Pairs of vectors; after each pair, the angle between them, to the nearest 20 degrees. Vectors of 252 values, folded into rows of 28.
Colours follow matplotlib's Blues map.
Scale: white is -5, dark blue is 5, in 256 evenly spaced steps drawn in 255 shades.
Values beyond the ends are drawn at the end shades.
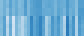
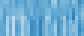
40 degrees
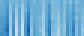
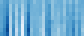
20 degrees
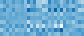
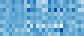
20 degrees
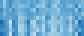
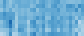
140 degrees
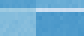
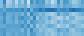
140 degrees
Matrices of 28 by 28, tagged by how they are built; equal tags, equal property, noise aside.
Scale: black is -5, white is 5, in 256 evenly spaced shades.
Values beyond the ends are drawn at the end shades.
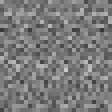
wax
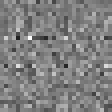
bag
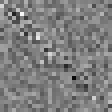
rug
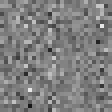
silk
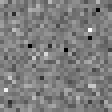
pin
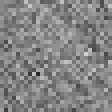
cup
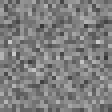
wax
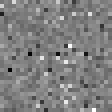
pin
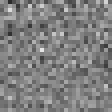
bag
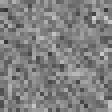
cup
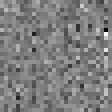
silk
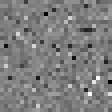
pin
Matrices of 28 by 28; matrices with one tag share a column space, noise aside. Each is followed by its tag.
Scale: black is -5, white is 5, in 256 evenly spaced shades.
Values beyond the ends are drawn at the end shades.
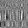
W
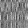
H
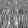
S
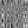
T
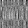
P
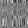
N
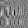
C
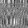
N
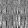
S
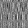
H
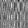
H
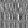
H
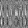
C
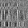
W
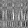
W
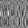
C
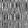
H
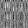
H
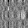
P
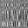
W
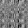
T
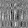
W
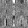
N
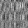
H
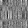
P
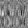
C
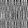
P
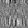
N
